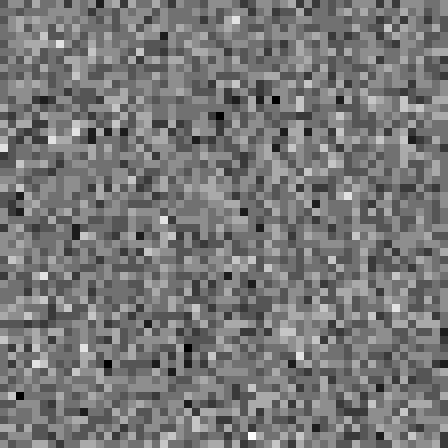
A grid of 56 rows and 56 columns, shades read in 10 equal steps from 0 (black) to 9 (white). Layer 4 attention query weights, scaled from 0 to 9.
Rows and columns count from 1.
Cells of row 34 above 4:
19
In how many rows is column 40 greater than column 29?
22
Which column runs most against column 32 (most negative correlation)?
45
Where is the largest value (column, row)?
32, 55
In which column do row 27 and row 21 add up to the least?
31
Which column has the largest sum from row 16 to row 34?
21
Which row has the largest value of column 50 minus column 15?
39
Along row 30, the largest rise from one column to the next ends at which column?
11
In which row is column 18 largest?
7
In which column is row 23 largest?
17
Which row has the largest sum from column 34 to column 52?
40
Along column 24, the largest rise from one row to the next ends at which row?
52
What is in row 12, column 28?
5
